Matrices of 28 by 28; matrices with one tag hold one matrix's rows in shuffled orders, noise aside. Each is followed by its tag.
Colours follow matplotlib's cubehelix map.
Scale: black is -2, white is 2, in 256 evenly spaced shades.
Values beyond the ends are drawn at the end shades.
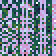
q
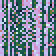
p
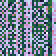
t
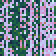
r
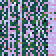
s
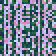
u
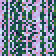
p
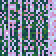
s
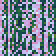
p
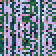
u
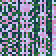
q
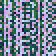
u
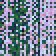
r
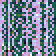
p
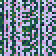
u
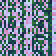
t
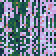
r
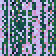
p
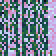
s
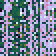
r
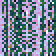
p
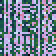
u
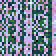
t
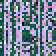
u
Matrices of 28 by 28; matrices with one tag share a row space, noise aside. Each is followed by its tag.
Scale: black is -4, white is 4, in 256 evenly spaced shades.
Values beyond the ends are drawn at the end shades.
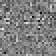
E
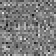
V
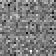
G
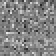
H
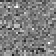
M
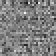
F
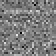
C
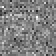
C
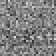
G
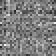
E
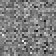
H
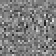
C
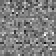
H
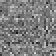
C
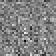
H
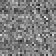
C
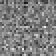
H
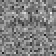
H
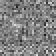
C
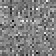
C
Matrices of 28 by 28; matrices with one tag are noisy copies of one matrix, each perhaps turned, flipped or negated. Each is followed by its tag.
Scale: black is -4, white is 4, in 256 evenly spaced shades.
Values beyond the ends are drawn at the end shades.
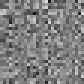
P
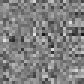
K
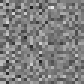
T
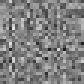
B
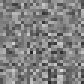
K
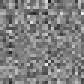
P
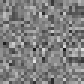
K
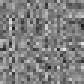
B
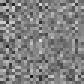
T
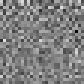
T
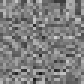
B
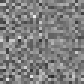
T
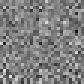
T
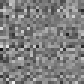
P
